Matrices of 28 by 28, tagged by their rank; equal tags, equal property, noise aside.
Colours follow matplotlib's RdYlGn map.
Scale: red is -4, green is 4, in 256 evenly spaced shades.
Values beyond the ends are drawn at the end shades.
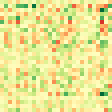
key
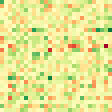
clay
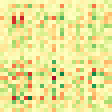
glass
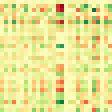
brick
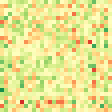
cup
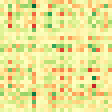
glass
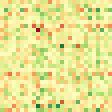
key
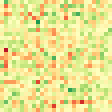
cup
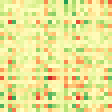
brick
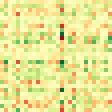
glass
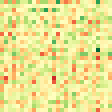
clay
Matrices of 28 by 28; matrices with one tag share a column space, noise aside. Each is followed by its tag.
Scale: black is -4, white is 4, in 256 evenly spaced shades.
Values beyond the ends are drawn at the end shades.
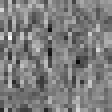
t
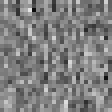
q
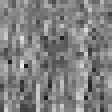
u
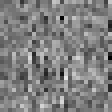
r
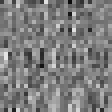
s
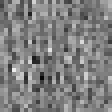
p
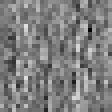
u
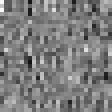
q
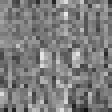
s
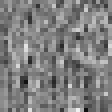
t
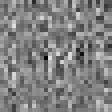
r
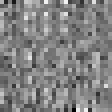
s
